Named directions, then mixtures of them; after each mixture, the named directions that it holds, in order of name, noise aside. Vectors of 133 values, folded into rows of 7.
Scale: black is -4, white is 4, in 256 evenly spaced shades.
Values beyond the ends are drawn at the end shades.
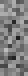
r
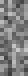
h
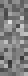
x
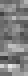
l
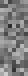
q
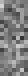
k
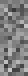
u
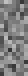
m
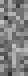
h.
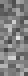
r.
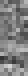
l, q.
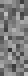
m.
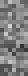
l, q.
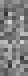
k, x.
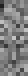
k.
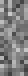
h.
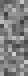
k, m, r.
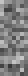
k, l.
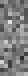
x.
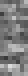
l.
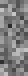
h, q.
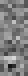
l, r, u.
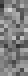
k.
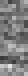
l, q.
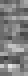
l.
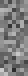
q, r.
